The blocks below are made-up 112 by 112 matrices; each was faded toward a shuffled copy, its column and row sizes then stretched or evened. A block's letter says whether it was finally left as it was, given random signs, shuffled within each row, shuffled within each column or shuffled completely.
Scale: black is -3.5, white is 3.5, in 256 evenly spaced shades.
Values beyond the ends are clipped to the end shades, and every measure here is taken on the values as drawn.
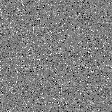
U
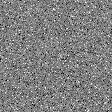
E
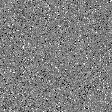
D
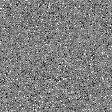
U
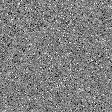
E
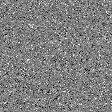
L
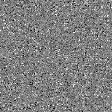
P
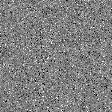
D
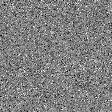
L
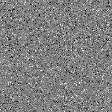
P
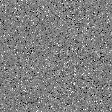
D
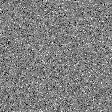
E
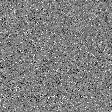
L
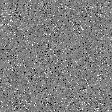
U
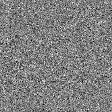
L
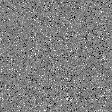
U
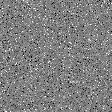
D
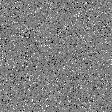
L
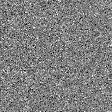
U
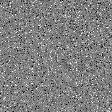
D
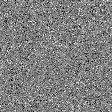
L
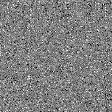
P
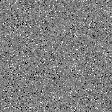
P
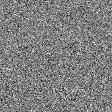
L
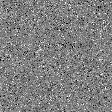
L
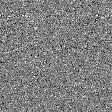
L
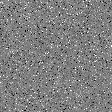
E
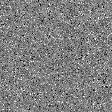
D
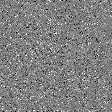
U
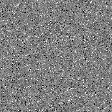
P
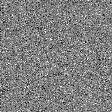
U
